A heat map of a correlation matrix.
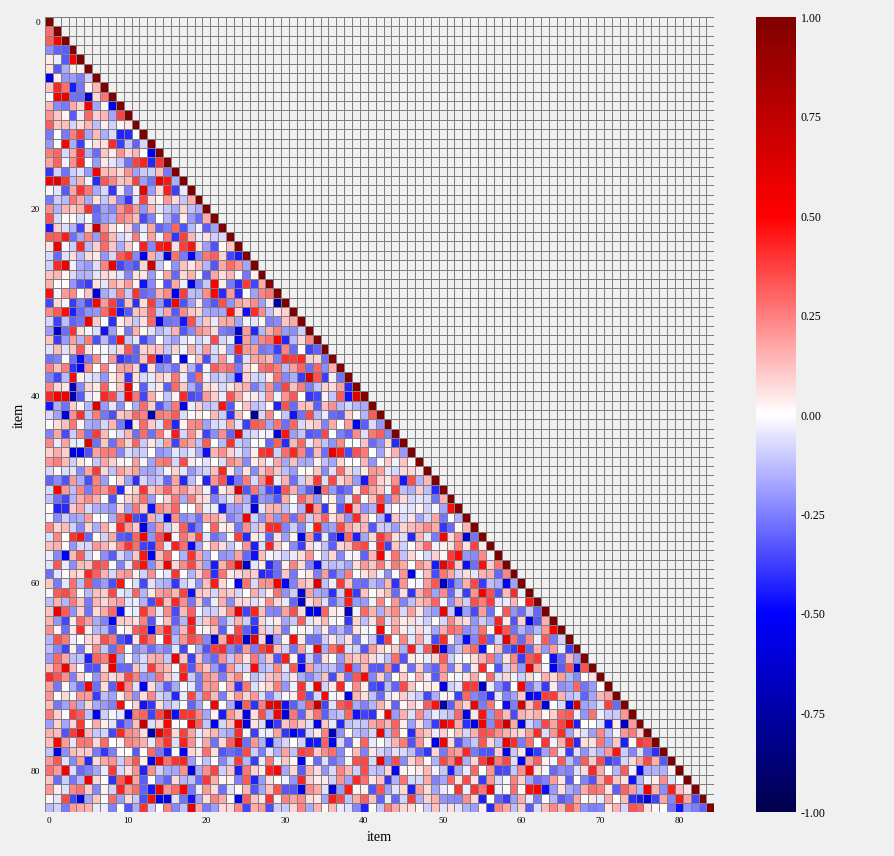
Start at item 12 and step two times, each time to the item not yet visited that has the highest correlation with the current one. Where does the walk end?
58
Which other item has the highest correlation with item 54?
73
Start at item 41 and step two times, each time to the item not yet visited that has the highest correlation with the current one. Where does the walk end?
22
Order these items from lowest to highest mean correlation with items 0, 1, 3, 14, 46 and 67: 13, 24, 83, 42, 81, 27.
13, 81, 83, 42, 24, 27
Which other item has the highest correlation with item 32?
5
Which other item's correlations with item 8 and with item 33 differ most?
1
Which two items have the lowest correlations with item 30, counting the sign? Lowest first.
29, 74
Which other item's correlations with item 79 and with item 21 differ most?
60
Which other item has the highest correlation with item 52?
33
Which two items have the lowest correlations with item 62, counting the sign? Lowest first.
32, 72
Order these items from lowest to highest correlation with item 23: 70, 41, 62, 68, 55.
41, 62, 68, 55, 70
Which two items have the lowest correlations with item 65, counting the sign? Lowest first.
13, 26
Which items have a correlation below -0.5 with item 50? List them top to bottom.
34, 60, 67, 71, 73
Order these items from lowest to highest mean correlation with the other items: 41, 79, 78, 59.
78, 41, 59, 79
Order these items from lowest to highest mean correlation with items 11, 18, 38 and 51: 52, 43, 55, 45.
43, 45, 55, 52
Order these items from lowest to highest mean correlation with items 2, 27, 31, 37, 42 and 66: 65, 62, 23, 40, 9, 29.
9, 62, 65, 29, 40, 23
